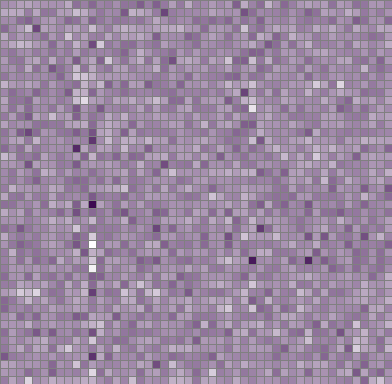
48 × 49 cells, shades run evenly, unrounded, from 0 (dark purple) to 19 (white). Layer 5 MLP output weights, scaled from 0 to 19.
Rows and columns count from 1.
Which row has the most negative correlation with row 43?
26
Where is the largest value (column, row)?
12, 31
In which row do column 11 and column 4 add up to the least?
17
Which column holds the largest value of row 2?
10
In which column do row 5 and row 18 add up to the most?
14
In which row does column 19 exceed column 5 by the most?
4
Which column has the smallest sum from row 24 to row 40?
39
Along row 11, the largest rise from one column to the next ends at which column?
43
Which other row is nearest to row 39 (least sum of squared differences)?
22
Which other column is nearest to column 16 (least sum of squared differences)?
21
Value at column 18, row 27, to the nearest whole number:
9
